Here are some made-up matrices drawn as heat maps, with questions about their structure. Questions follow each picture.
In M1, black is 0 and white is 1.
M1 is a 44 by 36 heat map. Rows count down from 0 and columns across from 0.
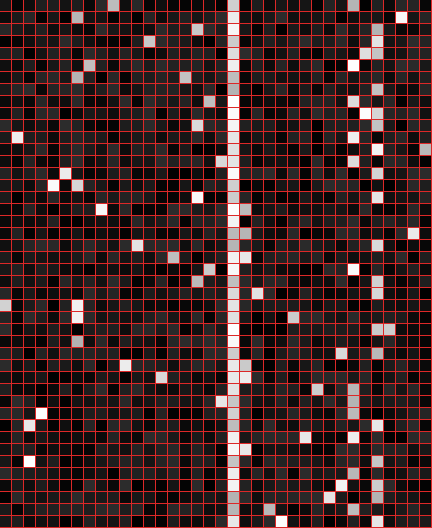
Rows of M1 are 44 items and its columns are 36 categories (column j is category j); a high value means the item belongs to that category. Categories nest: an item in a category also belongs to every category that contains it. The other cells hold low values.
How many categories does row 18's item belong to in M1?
1
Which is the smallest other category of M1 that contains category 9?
29
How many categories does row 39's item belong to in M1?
2
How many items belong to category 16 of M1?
4
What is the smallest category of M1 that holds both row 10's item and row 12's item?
31
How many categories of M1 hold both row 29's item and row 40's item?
3
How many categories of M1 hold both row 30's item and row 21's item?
2
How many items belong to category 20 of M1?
6
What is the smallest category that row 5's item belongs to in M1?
7
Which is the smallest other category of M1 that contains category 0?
6
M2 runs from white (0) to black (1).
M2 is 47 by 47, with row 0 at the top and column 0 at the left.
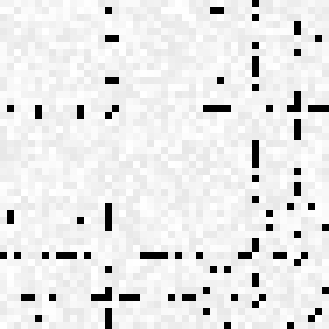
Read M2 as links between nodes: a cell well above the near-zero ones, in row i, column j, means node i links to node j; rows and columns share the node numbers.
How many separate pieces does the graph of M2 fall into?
2
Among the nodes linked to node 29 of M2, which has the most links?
node 15
